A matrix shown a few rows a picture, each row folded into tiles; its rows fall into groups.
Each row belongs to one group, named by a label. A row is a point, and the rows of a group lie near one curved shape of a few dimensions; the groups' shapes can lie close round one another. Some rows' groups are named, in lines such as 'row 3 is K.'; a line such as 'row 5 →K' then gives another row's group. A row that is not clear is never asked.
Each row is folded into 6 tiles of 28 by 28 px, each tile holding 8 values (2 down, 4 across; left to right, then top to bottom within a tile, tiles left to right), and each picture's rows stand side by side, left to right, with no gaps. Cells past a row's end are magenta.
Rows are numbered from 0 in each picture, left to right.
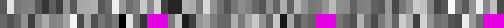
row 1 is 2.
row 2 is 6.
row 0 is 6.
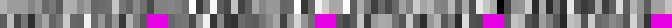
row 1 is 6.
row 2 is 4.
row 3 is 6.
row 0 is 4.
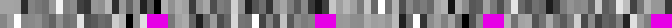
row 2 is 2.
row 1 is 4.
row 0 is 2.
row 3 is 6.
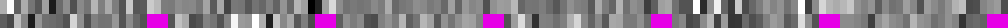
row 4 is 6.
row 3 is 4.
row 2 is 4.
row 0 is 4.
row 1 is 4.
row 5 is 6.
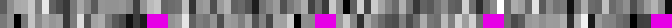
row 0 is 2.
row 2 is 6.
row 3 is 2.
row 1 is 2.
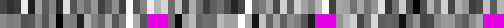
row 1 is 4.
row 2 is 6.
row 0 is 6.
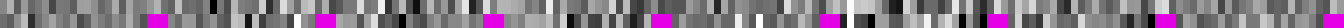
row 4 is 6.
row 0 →4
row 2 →6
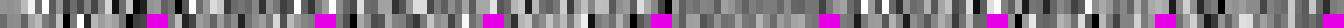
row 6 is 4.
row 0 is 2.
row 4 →4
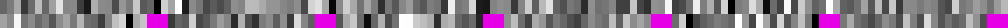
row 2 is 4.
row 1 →4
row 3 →6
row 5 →6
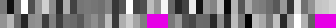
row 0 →6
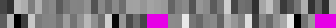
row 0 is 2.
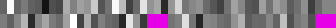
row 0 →6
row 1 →4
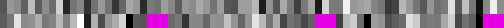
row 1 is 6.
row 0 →2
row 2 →4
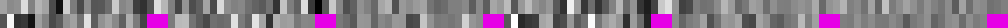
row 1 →4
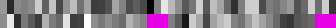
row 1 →6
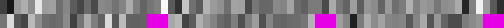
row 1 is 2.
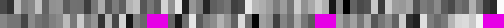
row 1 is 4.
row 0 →2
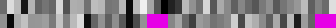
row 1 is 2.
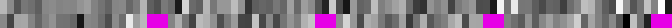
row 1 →2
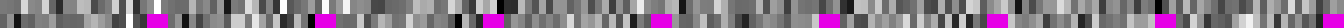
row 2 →6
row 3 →2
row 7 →4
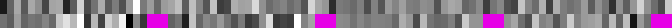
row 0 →2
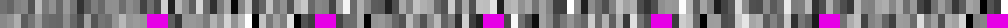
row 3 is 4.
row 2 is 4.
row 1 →2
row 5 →2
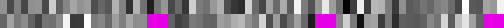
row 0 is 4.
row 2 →6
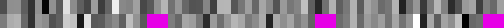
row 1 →4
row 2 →2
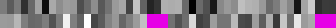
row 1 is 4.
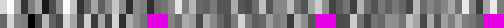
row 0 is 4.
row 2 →4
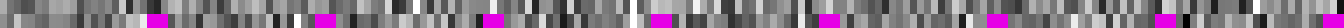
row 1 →4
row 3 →6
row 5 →6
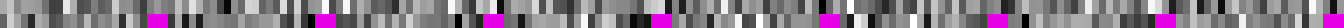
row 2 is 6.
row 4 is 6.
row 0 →4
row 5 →4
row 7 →2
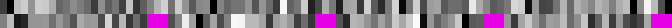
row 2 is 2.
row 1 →4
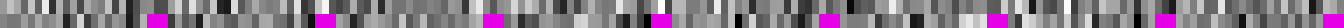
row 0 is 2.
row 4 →2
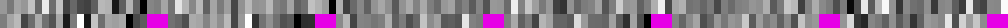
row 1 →2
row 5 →6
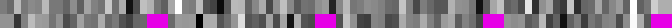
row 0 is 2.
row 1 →4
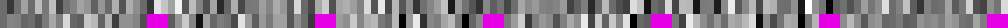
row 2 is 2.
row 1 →4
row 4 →2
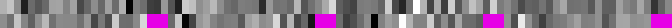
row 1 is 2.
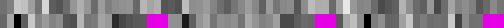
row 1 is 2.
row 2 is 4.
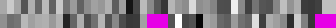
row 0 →2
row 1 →4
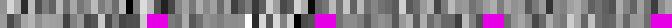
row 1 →2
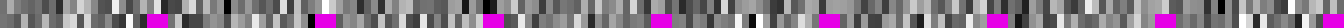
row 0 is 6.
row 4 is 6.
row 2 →4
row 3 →4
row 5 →4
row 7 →6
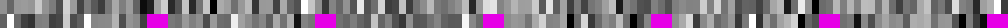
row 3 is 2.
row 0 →4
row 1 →2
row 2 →6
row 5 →6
